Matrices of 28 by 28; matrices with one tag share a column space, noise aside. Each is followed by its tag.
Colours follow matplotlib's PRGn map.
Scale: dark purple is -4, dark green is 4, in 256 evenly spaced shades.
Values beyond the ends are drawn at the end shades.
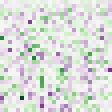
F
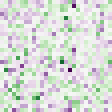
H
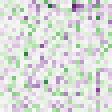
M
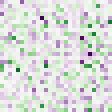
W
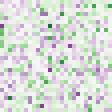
H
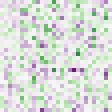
H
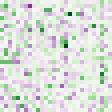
H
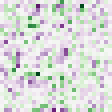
M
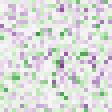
M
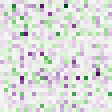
M
